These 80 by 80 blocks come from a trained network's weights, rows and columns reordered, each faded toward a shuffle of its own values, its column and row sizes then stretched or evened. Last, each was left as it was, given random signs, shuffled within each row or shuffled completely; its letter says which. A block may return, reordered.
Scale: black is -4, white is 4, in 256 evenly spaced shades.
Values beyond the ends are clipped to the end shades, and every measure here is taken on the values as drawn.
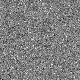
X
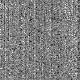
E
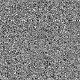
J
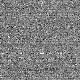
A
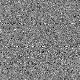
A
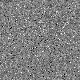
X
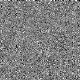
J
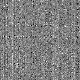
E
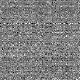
E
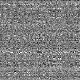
E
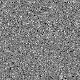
A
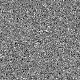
A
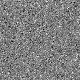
X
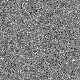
X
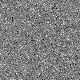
X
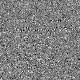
A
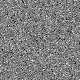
X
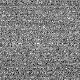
A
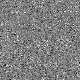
A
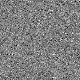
A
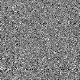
J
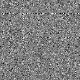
J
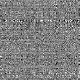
E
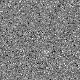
A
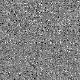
J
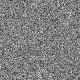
X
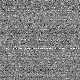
A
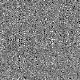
E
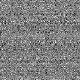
E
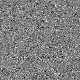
A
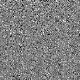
J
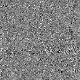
J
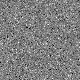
X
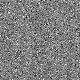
X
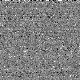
A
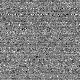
A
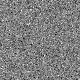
X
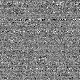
A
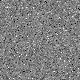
X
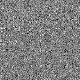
J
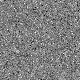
X
